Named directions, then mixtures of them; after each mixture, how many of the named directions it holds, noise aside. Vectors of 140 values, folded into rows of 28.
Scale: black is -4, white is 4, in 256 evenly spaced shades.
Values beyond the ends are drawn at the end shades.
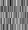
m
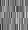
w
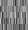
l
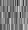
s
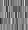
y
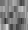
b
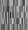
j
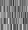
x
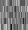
three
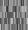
three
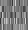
one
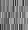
four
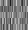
one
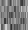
three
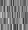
one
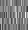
four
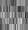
three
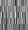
one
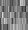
four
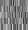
one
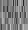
three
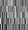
four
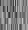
two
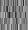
four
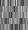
four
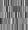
one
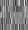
three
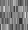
four
